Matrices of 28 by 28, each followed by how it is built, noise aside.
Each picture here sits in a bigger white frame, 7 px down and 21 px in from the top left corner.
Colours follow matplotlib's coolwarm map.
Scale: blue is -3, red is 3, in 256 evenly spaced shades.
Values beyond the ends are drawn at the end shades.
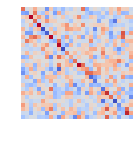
diagonal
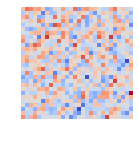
Hankel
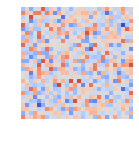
noise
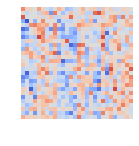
blocks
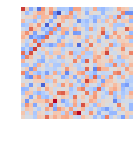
Hankel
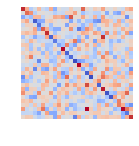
diagonal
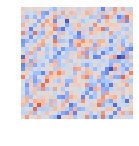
Hankel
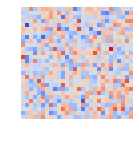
noise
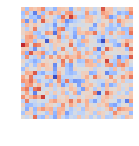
repeating rows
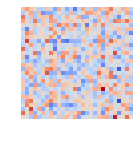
repeating rows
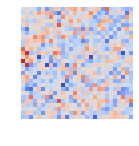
Hankel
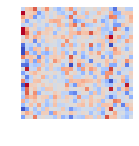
uneven columns
